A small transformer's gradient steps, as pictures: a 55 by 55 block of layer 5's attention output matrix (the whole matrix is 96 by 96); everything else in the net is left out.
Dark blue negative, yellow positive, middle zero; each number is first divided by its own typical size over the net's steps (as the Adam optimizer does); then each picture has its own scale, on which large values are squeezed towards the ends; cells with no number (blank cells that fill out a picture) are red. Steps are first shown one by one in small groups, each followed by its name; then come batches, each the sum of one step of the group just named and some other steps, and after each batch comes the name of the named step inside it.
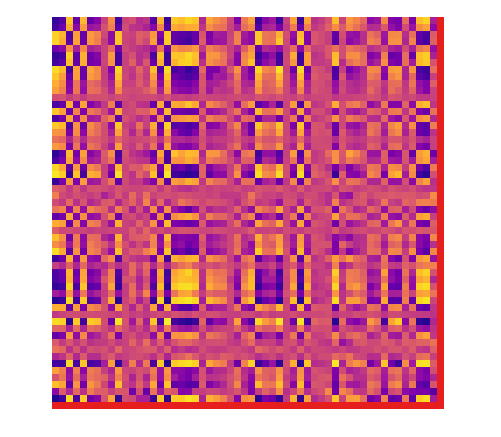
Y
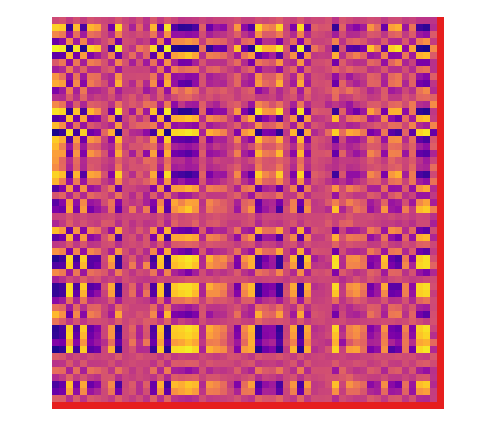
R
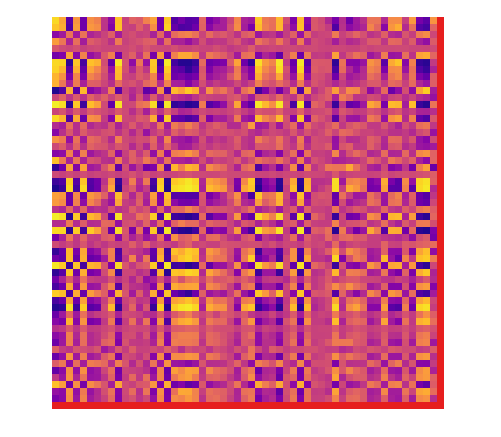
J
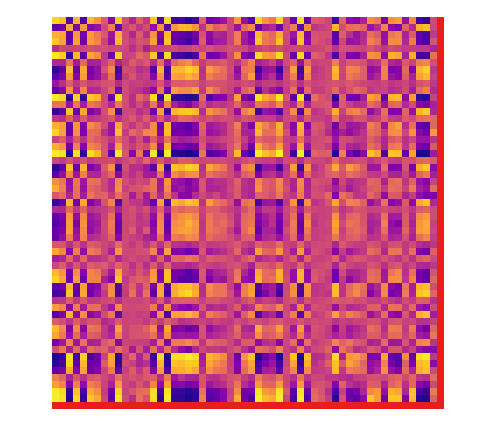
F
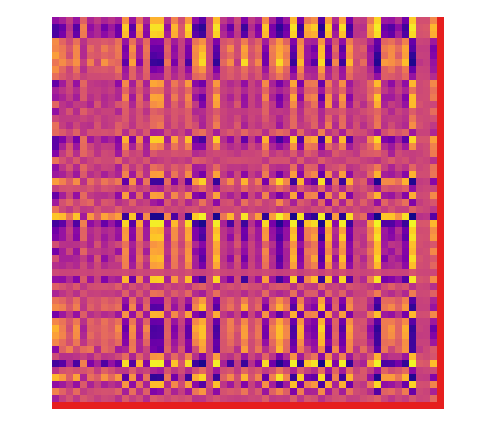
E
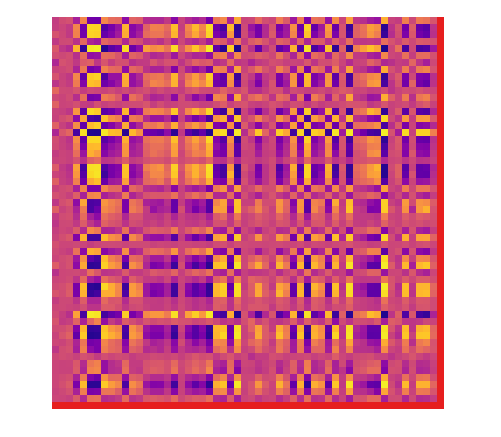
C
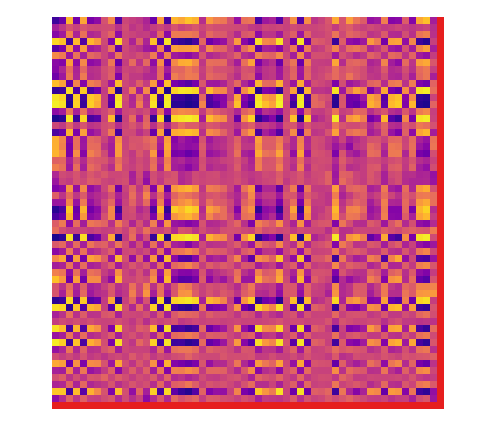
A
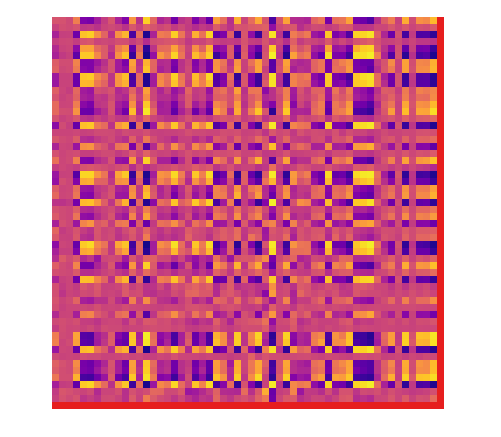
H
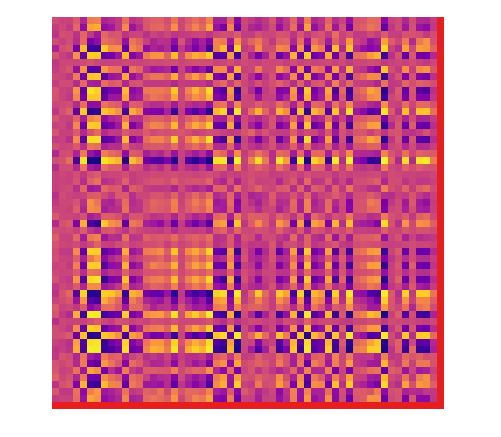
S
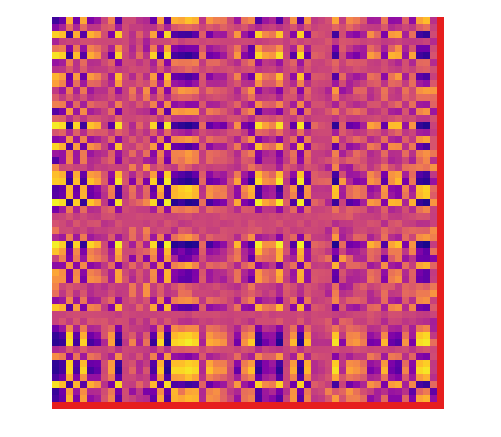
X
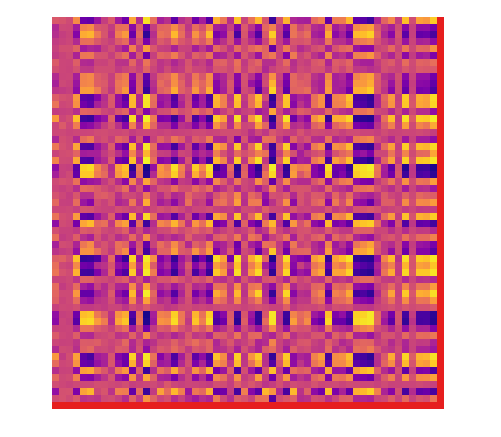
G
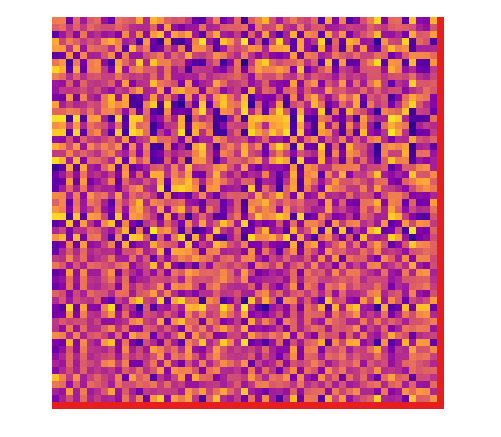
J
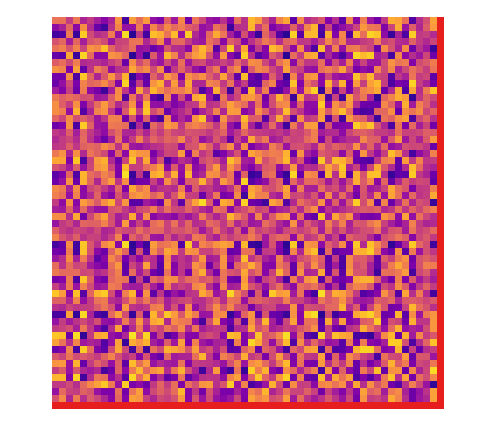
H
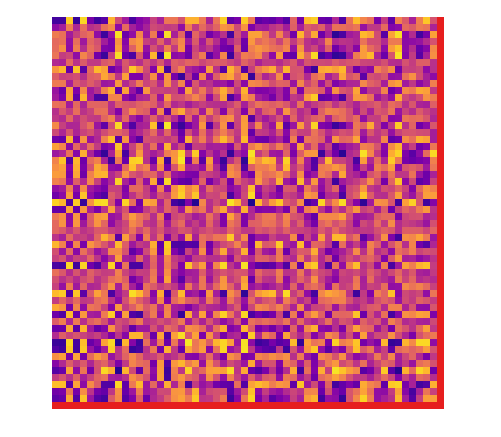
X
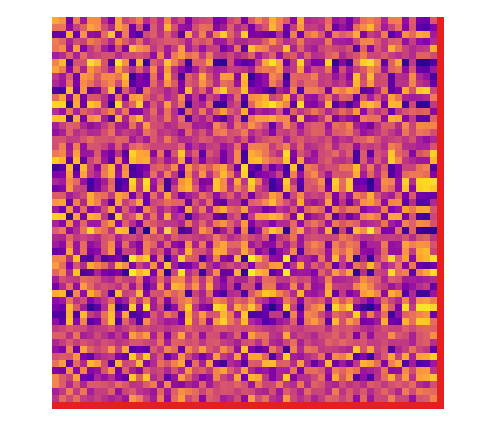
J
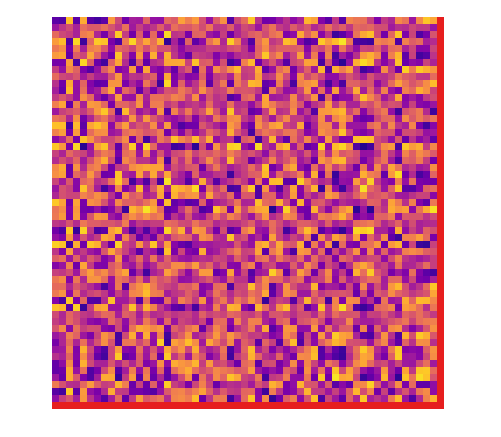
X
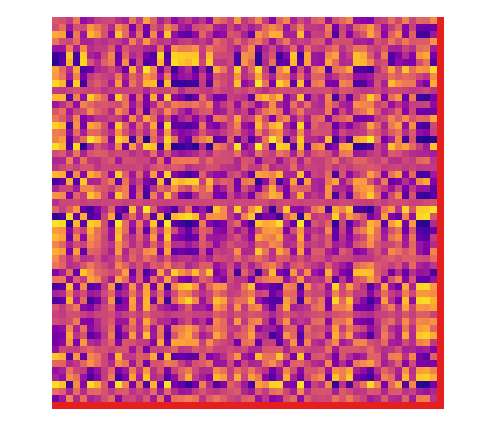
Y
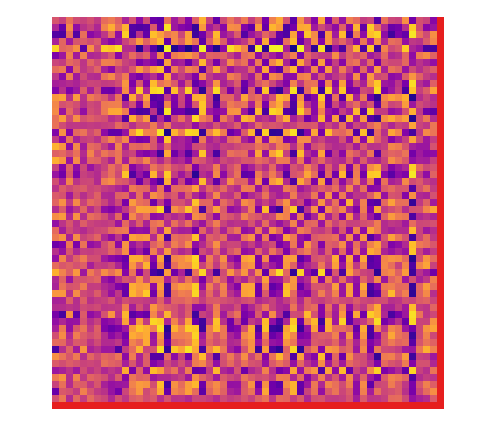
R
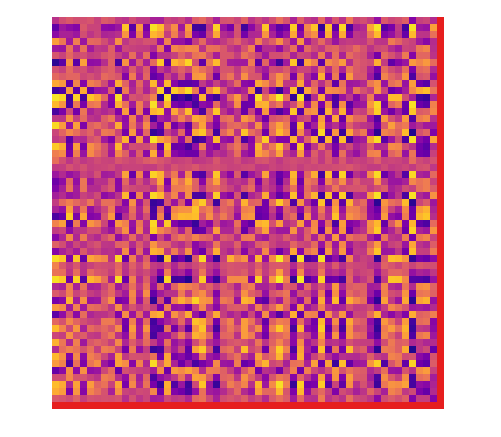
A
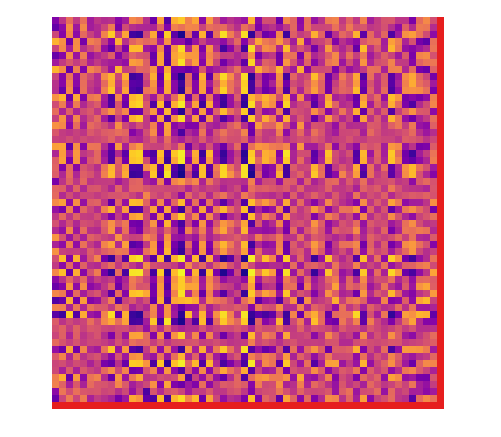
Y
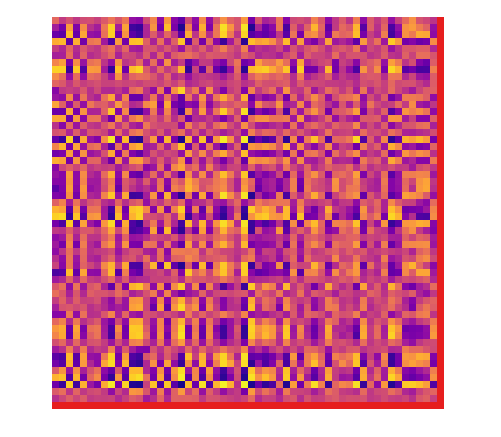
J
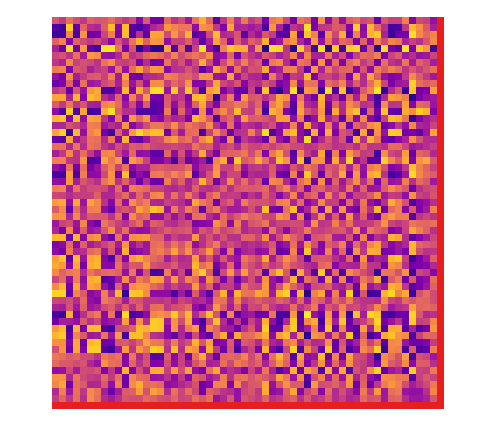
S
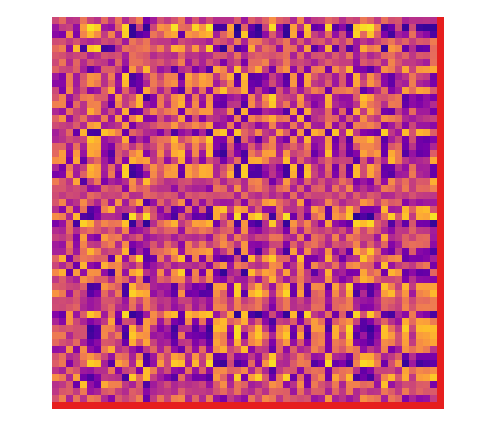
C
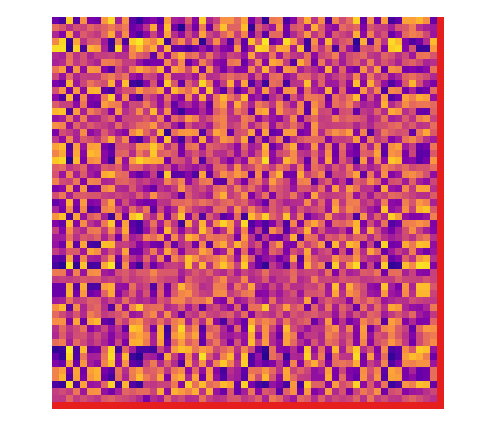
R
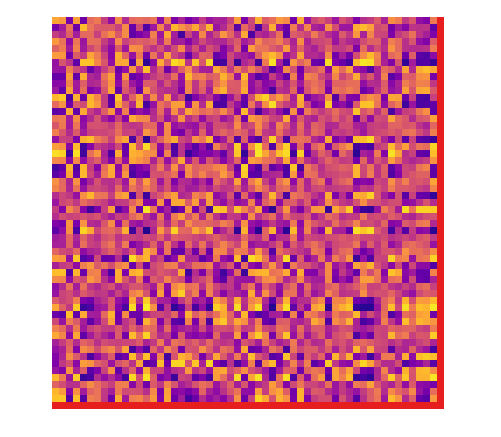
F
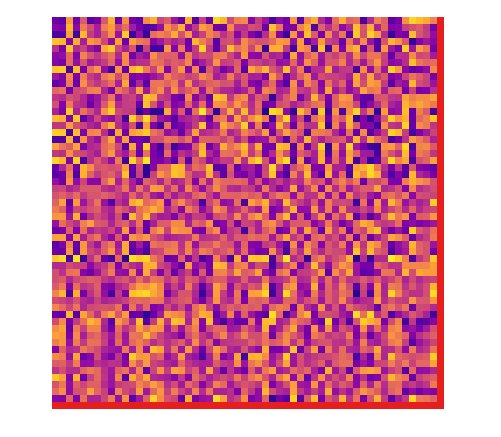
G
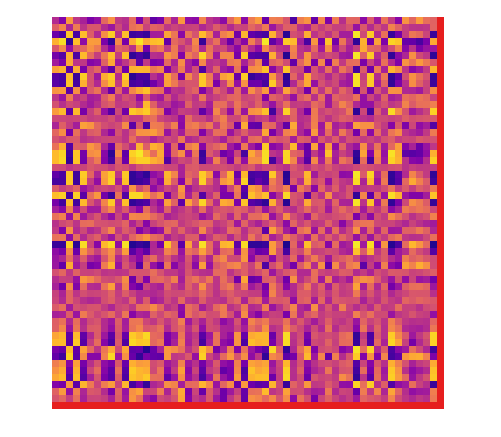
H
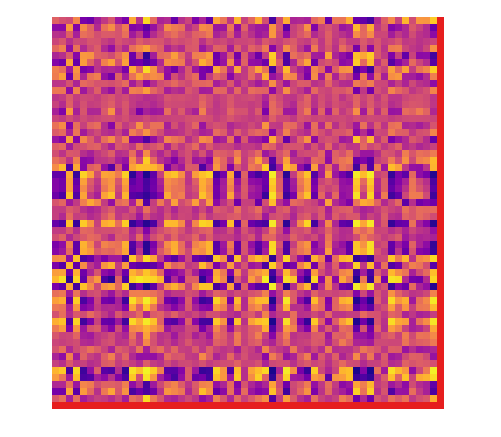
H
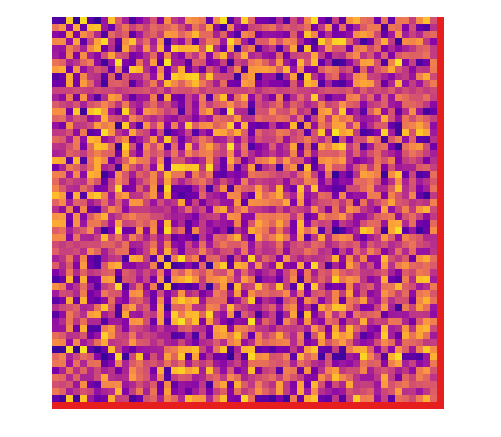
C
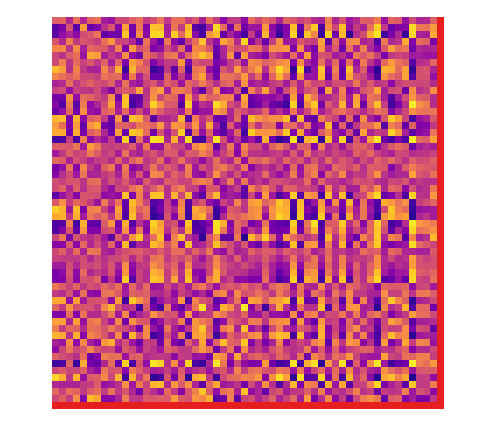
E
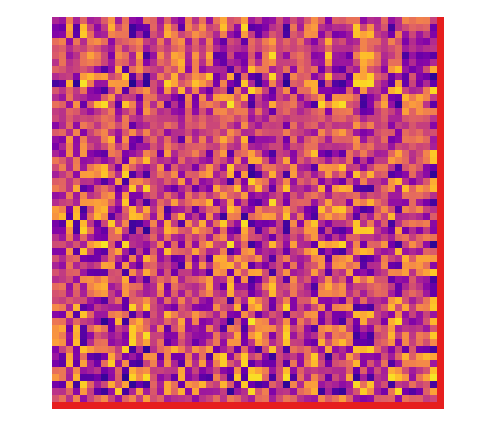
H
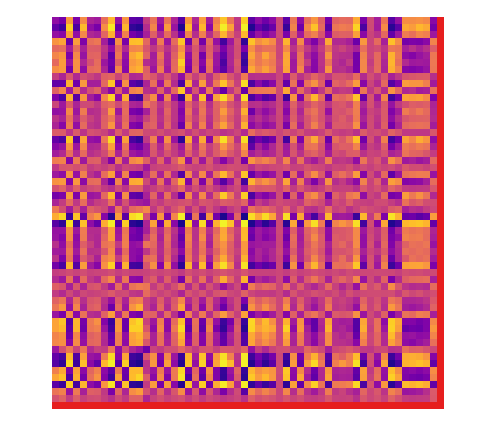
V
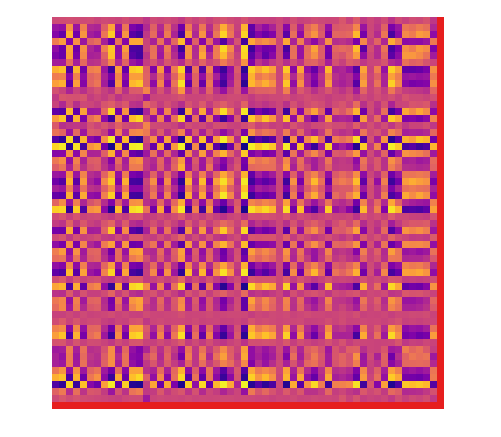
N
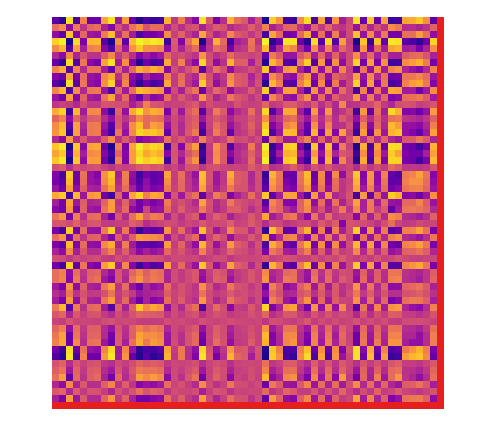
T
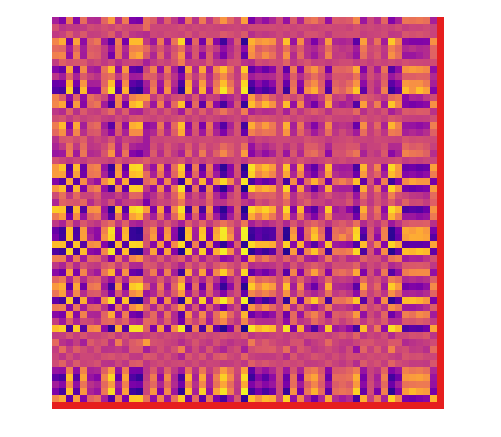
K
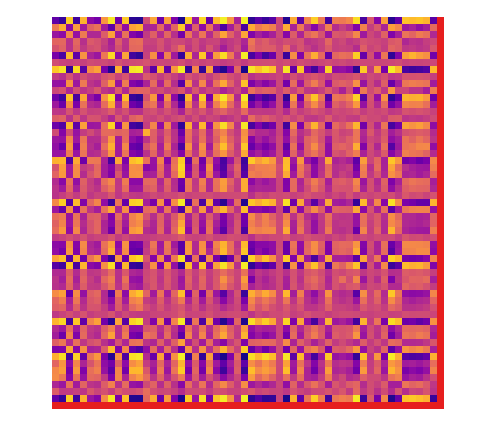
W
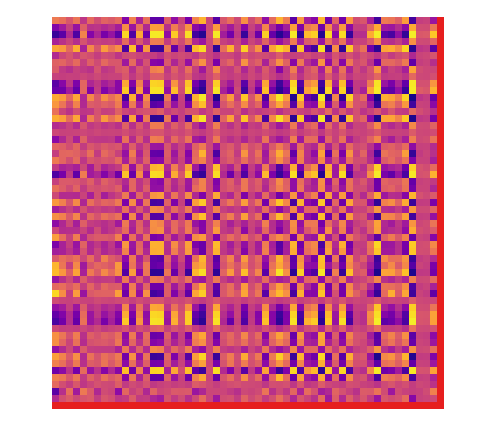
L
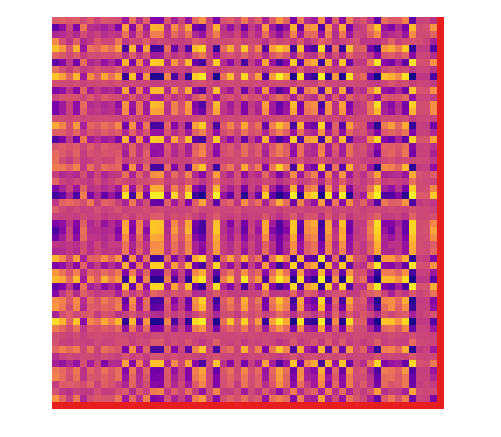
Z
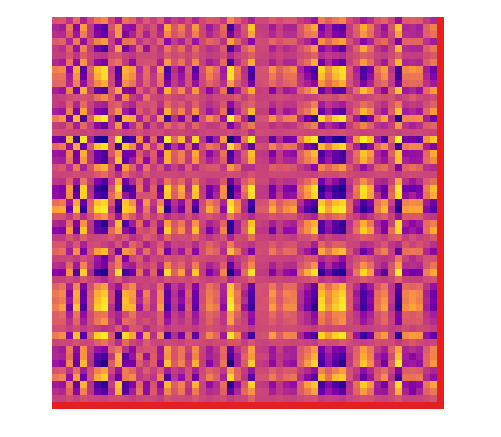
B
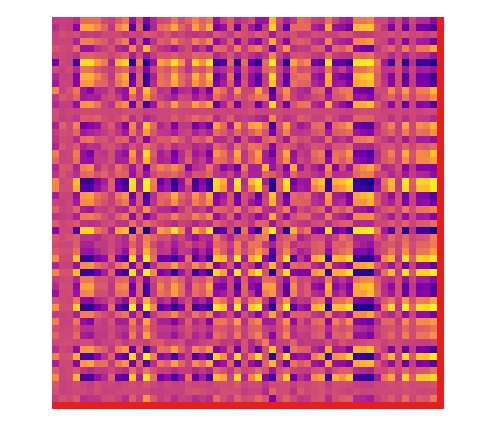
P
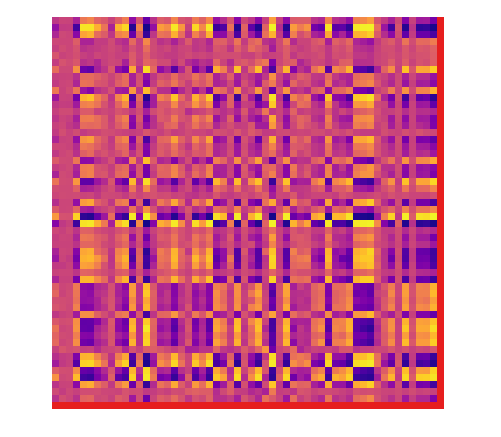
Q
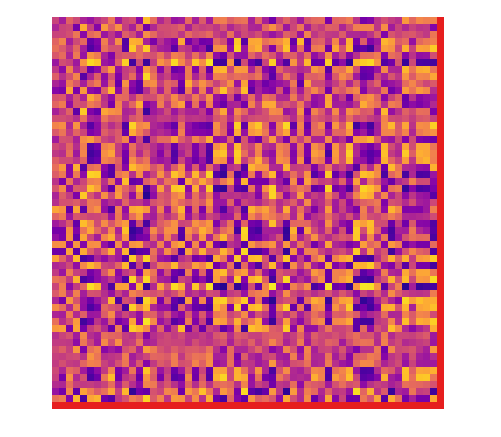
K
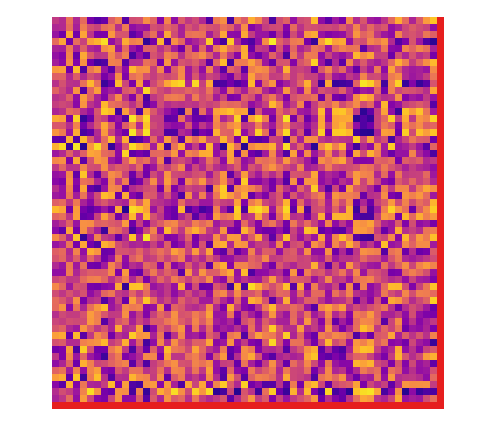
N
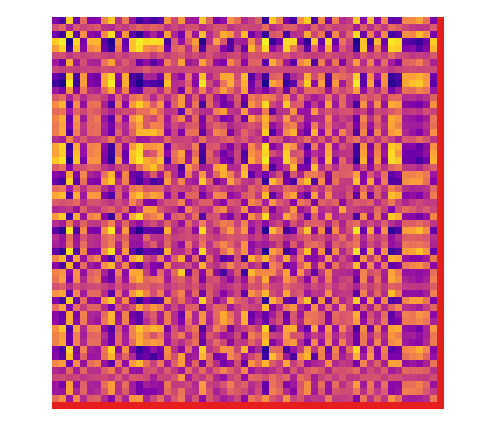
T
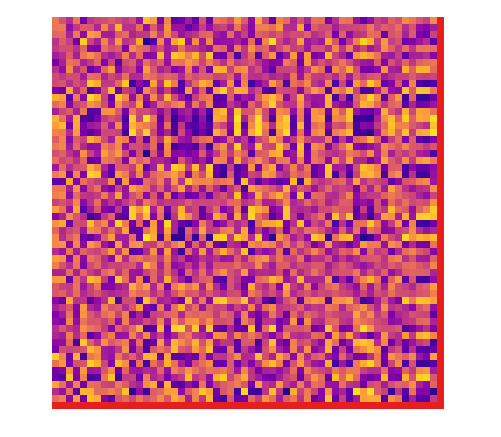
K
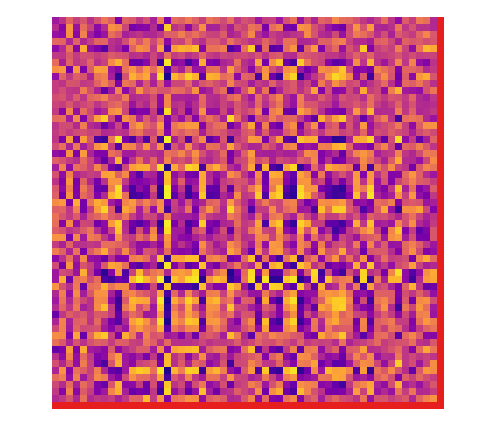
B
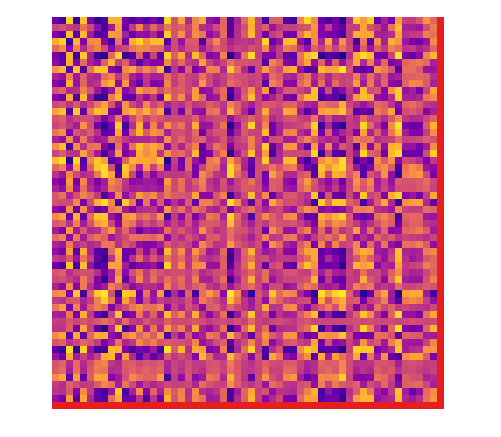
T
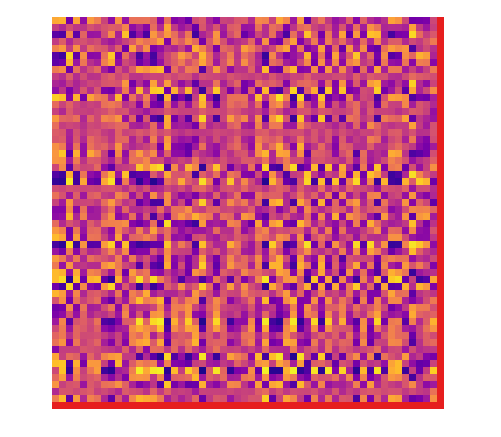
L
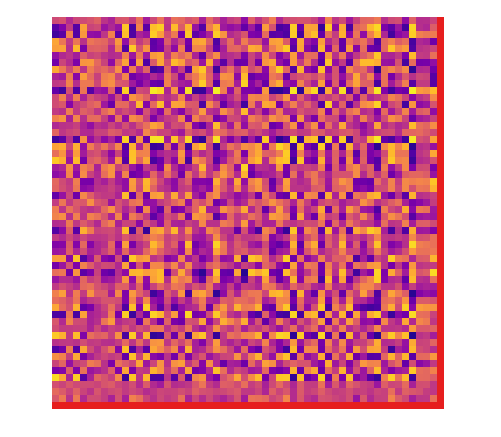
P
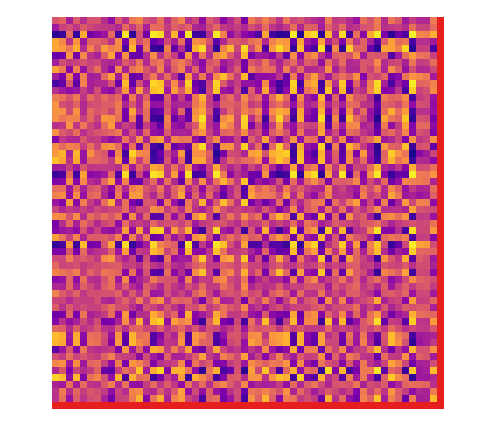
L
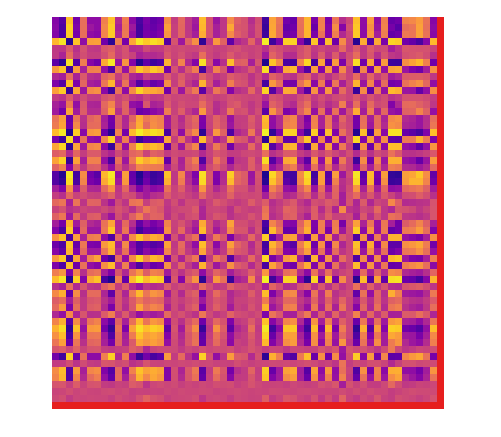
T
